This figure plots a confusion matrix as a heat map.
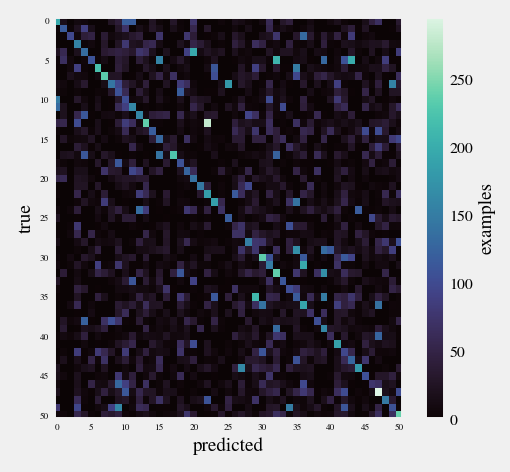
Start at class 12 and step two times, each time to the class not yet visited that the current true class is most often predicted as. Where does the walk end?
20
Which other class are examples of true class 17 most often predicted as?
15
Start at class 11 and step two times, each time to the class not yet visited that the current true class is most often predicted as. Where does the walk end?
10
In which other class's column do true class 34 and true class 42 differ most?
30
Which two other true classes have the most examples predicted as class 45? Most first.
14, 43
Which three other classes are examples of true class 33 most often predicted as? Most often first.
11, 20, 31
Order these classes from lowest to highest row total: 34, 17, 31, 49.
34, 31, 17, 49
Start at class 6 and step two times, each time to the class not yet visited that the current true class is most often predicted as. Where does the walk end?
29
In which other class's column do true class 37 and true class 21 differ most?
28
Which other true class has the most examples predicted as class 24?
23
